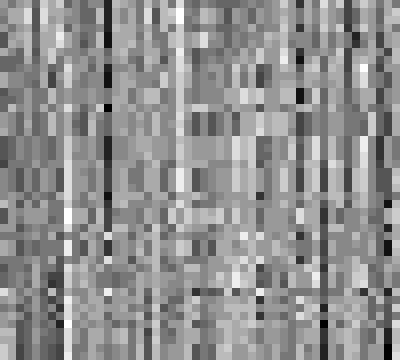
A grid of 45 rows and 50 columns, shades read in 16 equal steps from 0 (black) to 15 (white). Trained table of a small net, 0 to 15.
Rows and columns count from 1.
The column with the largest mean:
9
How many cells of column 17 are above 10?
1
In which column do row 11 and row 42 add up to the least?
49
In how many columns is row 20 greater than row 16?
24
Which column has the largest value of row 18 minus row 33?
46
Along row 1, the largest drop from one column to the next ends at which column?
44
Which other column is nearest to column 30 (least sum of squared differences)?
40
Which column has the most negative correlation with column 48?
19
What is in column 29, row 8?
8
